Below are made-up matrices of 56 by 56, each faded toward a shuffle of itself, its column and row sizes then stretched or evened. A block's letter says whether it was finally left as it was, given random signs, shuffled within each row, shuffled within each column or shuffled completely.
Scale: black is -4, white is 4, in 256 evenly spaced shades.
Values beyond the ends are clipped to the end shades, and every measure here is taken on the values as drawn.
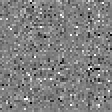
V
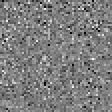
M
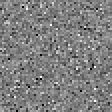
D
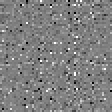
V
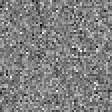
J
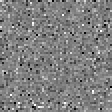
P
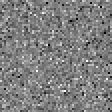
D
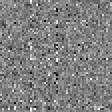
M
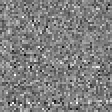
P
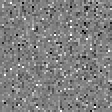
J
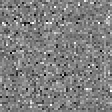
P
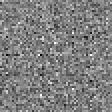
M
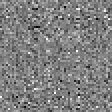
V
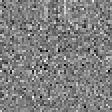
V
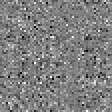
V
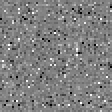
P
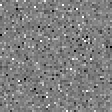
D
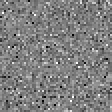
P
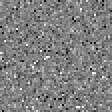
D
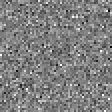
P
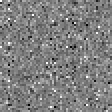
J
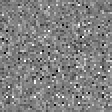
M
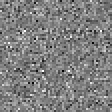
P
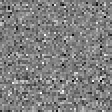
V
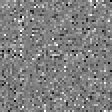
M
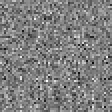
V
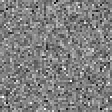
D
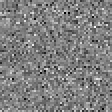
P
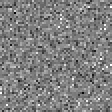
D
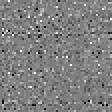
V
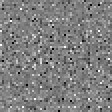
M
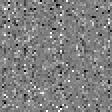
J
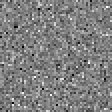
D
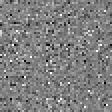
M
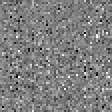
M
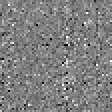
M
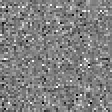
M
